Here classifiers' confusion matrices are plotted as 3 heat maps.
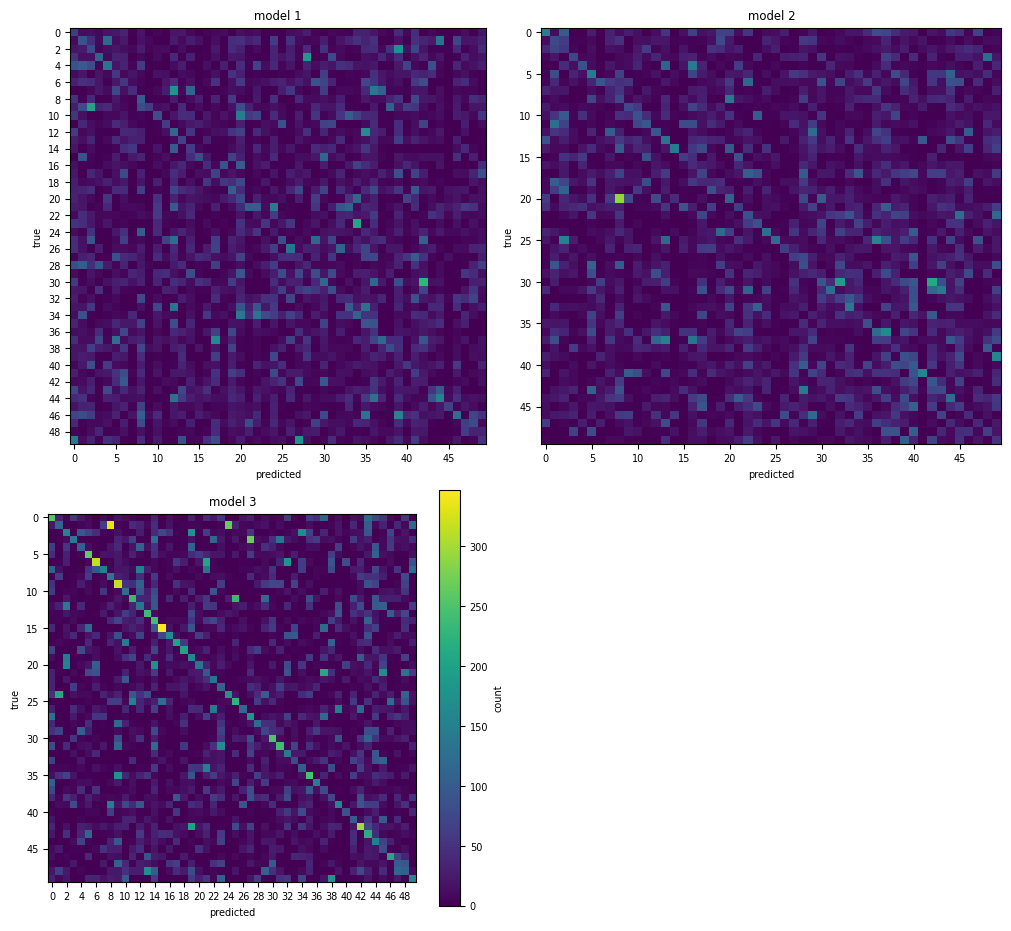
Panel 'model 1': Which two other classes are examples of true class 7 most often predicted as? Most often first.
12, 36
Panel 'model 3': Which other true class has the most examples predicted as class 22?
26
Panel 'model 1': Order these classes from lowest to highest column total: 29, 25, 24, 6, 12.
25, 29, 6, 24, 12
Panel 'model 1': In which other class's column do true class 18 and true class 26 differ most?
32
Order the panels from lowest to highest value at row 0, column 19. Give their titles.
model 1, model 3, model 2
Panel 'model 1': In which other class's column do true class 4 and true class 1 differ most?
44
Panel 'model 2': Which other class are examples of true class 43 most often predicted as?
28
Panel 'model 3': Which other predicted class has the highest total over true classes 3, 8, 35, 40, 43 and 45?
27
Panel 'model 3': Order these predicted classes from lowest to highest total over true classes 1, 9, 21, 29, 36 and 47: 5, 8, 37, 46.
46, 5, 37, 8
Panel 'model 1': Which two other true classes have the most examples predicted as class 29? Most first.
25, 6
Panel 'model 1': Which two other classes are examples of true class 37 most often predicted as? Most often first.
17, 5
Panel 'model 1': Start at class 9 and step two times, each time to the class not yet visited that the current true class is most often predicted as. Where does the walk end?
39
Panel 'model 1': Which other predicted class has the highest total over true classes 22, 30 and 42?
36
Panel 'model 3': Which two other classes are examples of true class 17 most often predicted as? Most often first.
10, 38
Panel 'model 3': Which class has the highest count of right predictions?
15
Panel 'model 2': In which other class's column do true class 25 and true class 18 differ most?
36
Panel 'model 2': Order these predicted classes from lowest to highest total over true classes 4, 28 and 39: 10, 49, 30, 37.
30, 10, 37, 49
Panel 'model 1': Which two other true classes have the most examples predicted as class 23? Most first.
34, 32
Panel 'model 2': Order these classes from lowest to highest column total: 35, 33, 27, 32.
35, 27, 32, 33
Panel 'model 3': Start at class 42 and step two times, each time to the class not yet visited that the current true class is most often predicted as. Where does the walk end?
2
